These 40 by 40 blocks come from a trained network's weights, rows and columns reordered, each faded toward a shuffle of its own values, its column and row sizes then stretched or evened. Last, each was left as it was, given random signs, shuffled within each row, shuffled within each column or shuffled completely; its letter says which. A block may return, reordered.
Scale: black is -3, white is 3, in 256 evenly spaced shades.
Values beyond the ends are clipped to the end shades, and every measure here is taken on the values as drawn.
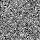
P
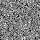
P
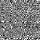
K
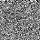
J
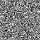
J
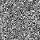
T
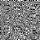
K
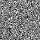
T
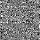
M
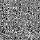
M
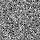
P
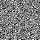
J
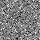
P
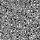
T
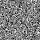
P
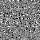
J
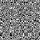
K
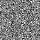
T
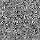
M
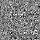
M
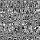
K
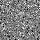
P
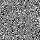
T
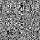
K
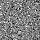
P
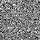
J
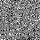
J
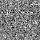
J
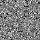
J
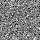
P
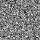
J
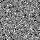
P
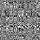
K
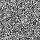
P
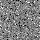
P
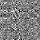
K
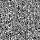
T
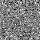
J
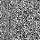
T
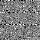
J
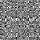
K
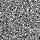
P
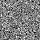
P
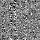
T
